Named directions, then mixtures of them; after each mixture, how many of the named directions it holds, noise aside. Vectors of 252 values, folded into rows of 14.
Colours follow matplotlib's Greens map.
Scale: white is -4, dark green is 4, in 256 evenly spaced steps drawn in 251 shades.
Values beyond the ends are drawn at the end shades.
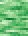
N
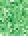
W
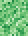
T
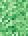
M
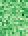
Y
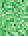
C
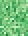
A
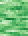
one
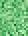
one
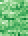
two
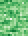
two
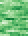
one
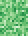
three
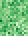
four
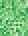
three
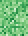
one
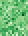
four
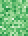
four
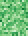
four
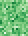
two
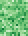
four
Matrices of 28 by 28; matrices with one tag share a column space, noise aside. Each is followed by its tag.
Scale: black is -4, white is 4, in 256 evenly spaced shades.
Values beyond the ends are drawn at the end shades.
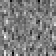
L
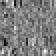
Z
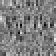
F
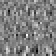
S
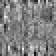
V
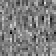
F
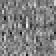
F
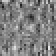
V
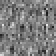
S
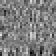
S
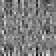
L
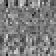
Z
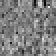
Z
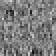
S
